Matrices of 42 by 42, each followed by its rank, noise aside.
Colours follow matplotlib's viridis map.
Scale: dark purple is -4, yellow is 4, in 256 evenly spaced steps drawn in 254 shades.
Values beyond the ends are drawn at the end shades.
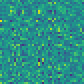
five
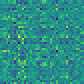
five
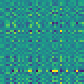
two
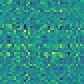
five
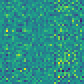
five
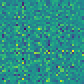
five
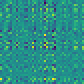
three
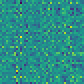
five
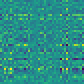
two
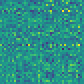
five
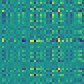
two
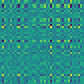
one
